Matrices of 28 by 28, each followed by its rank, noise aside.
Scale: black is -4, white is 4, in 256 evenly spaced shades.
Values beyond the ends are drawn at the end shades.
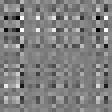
one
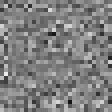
six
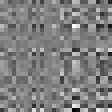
two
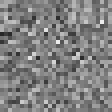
six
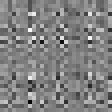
two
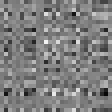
two
